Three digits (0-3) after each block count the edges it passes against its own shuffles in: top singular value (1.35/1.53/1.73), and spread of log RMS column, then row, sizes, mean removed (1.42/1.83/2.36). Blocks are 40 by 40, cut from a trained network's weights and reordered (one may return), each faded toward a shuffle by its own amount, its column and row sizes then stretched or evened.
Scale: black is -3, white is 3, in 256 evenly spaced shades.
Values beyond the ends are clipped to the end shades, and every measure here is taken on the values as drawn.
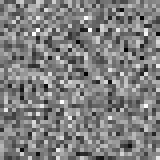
0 1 0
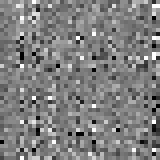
1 3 2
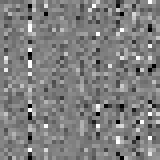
1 3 0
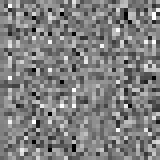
1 3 0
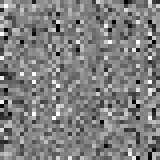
0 3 0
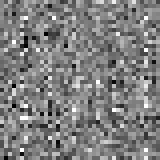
0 2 1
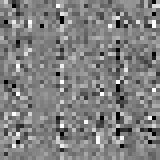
0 3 2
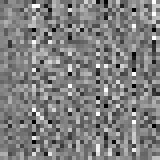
2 3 0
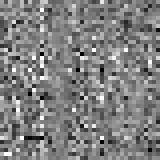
0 3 1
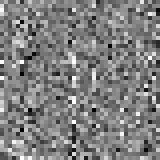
0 2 1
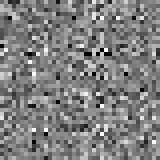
1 2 2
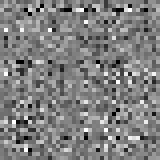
1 2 3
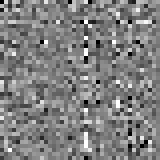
1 3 1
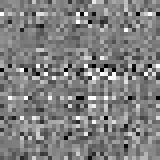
2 2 3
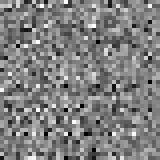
2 2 2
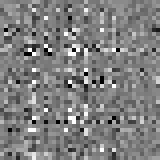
2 3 3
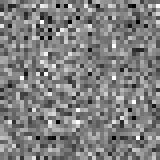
0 1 1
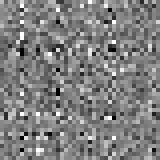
0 2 2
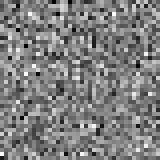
0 1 0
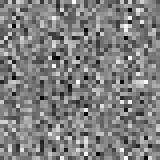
0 2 0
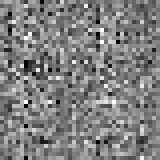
0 2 1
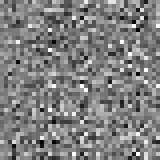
0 2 1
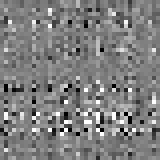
2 3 3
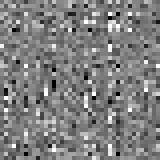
0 3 2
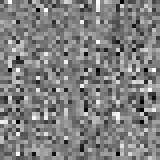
1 3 2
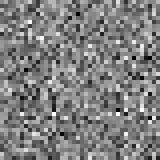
1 1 0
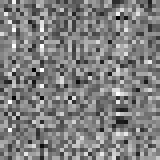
2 2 0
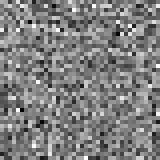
1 0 0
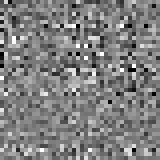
1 2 3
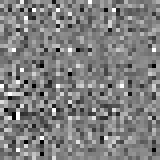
0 3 2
